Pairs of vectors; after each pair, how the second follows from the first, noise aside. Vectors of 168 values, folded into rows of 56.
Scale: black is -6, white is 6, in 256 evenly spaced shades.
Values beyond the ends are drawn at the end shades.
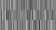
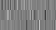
negated, partly zeroed.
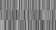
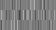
wrapped around, negated, partly zeroed.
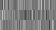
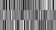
wrapped around, negated, scaled up.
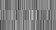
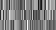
wrapped around, negated, scaled up.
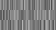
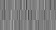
wrapped around, negated, partly zeroed.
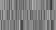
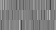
partly zeroed.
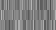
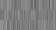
wrapped around, negated, shrunk.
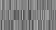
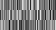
wrapped around, negated, scaled up.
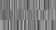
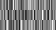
wrapped around, negated, scaled up.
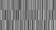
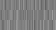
wrapped around, negated, shrunk.
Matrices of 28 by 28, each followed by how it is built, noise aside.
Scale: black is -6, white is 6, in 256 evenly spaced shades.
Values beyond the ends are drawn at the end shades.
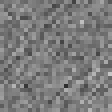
Hankel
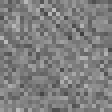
Toeplitz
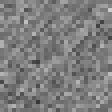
Hankel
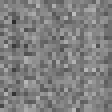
repeating rows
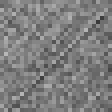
Hankel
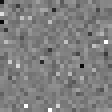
sparse
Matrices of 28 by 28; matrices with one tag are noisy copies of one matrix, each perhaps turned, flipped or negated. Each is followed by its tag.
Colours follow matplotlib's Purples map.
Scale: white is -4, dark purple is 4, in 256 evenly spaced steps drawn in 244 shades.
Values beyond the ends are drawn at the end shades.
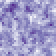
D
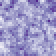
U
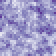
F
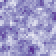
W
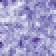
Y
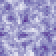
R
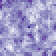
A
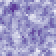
D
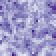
U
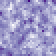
A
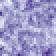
U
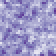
Y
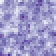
F
